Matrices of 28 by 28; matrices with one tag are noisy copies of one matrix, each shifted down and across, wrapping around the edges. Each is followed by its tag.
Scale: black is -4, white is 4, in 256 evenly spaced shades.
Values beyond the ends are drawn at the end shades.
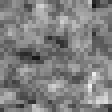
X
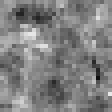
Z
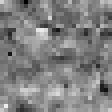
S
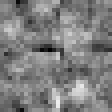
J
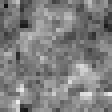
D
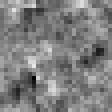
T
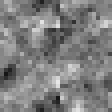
T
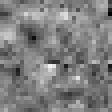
S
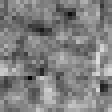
X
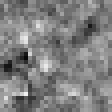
T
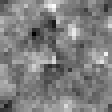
T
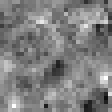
T
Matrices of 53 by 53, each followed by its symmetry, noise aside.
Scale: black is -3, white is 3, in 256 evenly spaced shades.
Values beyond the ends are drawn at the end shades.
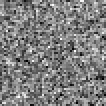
no symmetry.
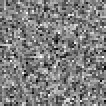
antisymmetric.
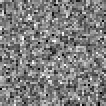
no symmetry.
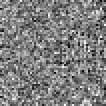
mirrored top to bottom.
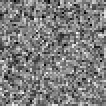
symmetric.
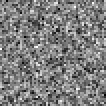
no symmetry.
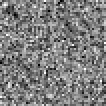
symmetric.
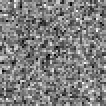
symmetric.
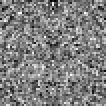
mirrored left to right.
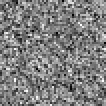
symmetric across the other diagonal.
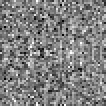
mirrored top to bottom.
